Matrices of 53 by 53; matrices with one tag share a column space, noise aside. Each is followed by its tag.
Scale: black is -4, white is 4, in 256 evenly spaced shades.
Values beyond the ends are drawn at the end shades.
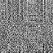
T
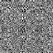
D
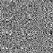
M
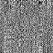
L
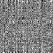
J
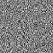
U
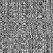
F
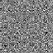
U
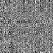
J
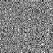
D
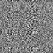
M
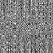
F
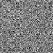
M
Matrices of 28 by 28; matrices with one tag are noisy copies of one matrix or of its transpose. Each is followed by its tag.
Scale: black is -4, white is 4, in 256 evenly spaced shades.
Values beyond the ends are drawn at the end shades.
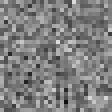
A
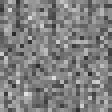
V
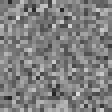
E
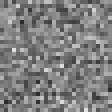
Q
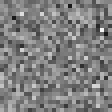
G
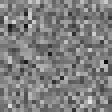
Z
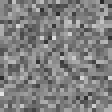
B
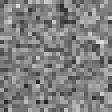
Q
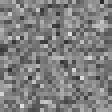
B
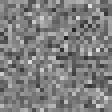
A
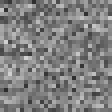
V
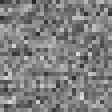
V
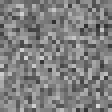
G
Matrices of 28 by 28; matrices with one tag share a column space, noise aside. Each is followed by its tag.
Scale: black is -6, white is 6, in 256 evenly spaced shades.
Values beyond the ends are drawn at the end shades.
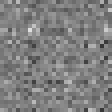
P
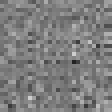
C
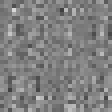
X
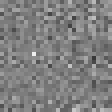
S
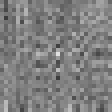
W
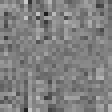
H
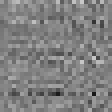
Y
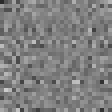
P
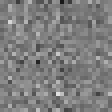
Y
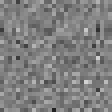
P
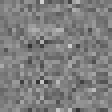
P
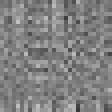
W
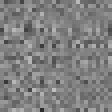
P
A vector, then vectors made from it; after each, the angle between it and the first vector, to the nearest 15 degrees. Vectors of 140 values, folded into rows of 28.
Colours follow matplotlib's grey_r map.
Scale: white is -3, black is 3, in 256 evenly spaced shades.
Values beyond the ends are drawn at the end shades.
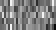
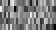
45 degrees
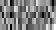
165 degrees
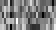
150 degrees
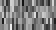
45 degrees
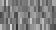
75 degrees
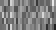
15 degrees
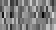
150 degrees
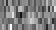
75 degrees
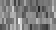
60 degrees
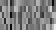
150 degrees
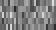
30 degrees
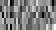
165 degrees
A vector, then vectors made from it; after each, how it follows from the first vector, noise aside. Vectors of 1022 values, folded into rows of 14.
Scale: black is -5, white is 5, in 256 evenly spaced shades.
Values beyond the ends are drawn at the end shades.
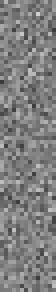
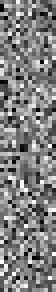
reversed, negated, scaled up.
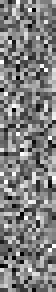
wrapped around, negated, scaled up.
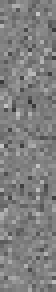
partly zeroed.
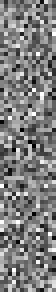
wrapped around, scaled up.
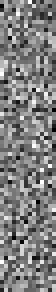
reversed, negated, scaled up.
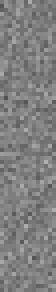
reversed, negated, shrunk.
